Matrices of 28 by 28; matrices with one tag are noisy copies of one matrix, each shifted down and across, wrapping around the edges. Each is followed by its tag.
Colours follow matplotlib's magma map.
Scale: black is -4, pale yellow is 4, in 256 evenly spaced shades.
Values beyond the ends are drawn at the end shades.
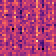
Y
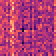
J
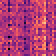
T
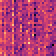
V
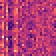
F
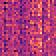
T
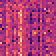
J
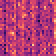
Y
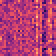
F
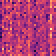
Y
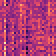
V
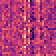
F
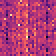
T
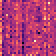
V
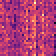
T
